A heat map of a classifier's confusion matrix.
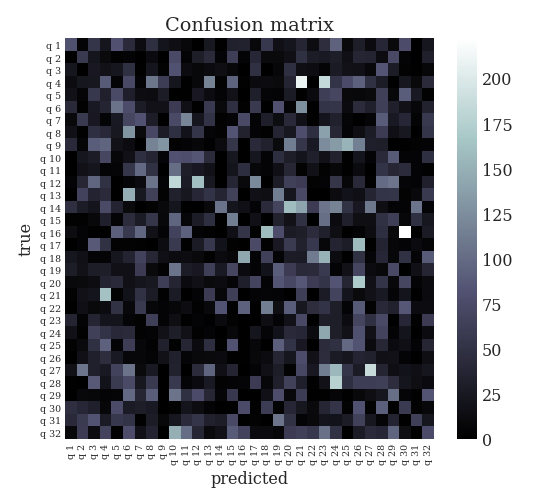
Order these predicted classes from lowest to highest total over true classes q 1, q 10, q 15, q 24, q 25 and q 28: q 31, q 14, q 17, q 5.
q 14, q 31, q 17, q 5
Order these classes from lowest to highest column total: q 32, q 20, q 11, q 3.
q 11, q 32, q 3, q 20
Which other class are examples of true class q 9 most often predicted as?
q 25
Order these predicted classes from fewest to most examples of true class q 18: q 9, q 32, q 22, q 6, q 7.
q 9, q 6, q 7, q 32, q 22
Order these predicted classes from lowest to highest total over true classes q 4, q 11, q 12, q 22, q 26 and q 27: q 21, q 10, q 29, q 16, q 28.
q 16, q 29, q 28, q 10, q 21
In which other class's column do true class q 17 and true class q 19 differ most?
q 26
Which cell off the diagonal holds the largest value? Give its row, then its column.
q 16, q 30
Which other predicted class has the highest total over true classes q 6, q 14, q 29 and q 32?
q 21
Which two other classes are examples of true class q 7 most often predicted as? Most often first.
q 11, q 28
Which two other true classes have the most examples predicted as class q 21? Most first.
q 4, q 14
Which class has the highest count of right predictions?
q 27
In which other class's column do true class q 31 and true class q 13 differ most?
q 6
